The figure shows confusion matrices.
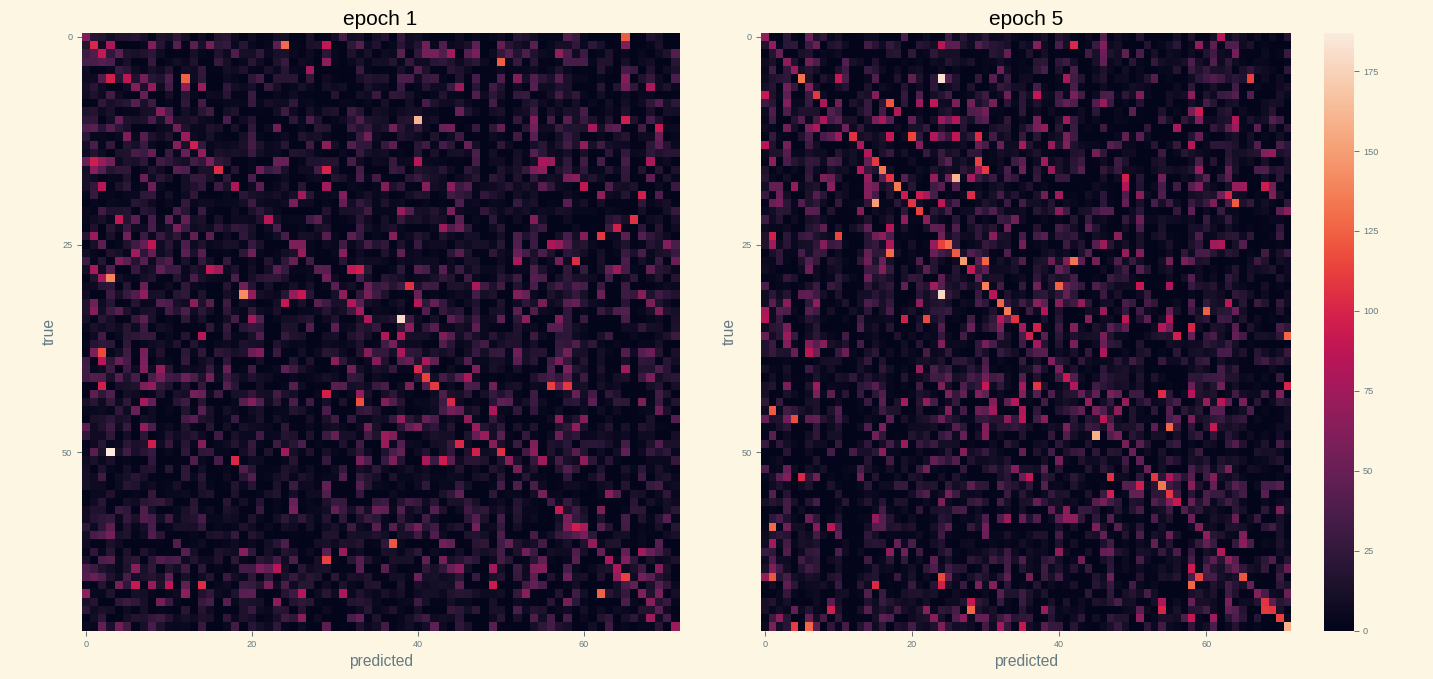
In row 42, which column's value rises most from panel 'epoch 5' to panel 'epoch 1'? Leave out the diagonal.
56
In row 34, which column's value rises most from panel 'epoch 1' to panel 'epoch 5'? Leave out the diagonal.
22
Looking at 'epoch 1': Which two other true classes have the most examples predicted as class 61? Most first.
11, 44
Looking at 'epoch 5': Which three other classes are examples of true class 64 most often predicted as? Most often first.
58, 1, 71
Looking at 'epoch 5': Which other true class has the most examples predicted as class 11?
38
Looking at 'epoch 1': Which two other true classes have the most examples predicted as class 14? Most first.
66, 36
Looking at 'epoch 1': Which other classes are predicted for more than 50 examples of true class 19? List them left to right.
26, 31, 62, 67
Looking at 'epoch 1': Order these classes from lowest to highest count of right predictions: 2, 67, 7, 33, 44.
7, 67, 33, 2, 44
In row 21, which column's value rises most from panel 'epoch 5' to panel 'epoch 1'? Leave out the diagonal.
38
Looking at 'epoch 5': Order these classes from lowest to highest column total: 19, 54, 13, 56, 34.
34, 13, 56, 19, 54
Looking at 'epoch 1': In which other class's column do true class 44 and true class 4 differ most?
33
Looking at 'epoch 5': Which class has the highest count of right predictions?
71
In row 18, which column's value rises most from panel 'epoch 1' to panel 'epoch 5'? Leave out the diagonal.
68
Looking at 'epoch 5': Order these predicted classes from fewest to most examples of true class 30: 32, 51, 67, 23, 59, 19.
67, 59, 32, 19, 23, 51
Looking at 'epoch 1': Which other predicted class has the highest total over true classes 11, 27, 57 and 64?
69
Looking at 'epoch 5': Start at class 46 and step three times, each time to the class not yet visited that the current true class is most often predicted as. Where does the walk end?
63
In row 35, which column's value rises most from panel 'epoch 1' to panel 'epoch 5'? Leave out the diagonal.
37
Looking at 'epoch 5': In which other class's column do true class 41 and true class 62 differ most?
17
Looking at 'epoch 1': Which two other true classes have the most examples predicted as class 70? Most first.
25, 58
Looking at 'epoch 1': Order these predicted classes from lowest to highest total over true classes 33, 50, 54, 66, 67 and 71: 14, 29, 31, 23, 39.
39, 23, 31, 29, 14
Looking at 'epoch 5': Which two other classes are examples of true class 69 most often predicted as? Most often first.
28, 68
